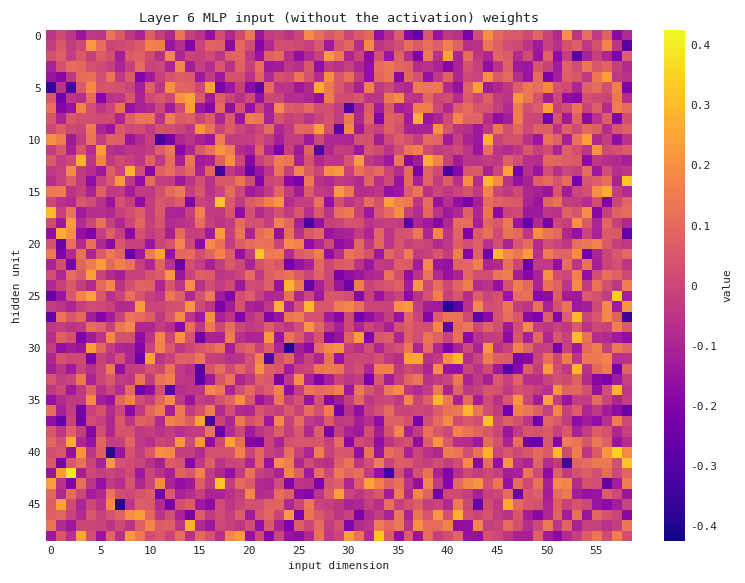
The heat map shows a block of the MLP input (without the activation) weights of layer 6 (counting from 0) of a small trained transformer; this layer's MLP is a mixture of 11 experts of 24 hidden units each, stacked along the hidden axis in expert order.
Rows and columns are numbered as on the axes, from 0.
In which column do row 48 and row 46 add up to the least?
25
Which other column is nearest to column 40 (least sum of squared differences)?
10
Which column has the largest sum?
44
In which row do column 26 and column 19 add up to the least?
24
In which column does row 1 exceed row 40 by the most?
6
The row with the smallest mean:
27
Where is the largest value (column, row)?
2, 42
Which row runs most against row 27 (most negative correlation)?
43
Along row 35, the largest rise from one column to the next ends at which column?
50
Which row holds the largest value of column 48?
21
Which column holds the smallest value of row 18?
26
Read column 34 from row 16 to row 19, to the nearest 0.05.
0.25 0.1 0 -0.05
